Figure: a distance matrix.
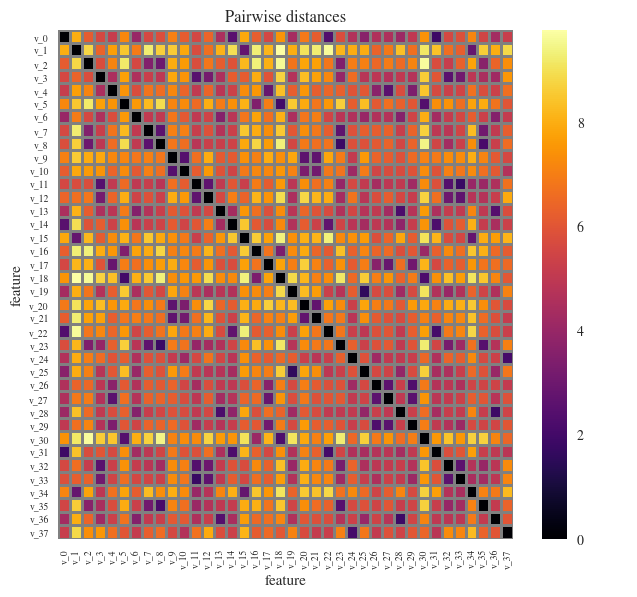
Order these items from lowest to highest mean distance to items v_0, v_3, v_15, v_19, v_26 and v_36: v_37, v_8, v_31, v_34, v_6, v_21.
v_6, v_31, v_34, v_8, v_37, v_21
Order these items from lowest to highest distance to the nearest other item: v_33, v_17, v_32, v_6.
v_33, v_32, v_17, v_6
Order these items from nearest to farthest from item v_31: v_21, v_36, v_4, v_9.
v_36, v_4, v_21, v_9
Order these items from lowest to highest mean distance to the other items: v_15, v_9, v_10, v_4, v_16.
v_4, v_10, v_9, v_16, v_15
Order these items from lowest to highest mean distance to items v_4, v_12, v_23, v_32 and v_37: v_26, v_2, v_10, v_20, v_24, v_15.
v_26, v_24, v_2, v_10, v_15, v_20
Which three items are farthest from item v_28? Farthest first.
v_1, v_15, v_34
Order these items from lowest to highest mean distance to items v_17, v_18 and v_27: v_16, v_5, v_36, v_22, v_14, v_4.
v_4, v_5, v_16, v_14, v_36, v_22
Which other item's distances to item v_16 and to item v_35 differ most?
v_8
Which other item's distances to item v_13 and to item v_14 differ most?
v_22
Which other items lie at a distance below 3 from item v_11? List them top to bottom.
v_3, v_12, v_32, v_33
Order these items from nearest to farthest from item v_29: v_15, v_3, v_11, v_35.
v_11, v_3, v_35, v_15
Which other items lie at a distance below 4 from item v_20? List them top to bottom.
v_9, v_10, v_21
